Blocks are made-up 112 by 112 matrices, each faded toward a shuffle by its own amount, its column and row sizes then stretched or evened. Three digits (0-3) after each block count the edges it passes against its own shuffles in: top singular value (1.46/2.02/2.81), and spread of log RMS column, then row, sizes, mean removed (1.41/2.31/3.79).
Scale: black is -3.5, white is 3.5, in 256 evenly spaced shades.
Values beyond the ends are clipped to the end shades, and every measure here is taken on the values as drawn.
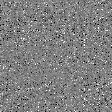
0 1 1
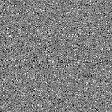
2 0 1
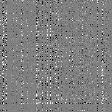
2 3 2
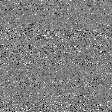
0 0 2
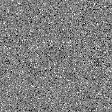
0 1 1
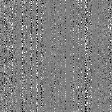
0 3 0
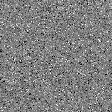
1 0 0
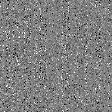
0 2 0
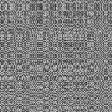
3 2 1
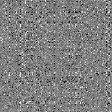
2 2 1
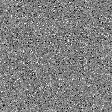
0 0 1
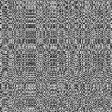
3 2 2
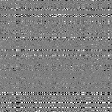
3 1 3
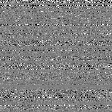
1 0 3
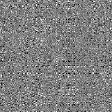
2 2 2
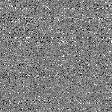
1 1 2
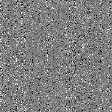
1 2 0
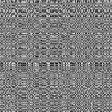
3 0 3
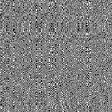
3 2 0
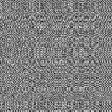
3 0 2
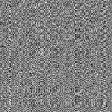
3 2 0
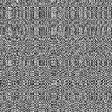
3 2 2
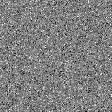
1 0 0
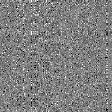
2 2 0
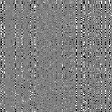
3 3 1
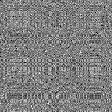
3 0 1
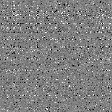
2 1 2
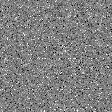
1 0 1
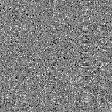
2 0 0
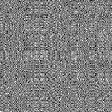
3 1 0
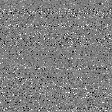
1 0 2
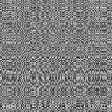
3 0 3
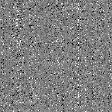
0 2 1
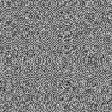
3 0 0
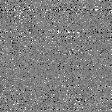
0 1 2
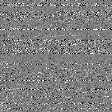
1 0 3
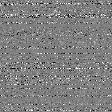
0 0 3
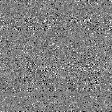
1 1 2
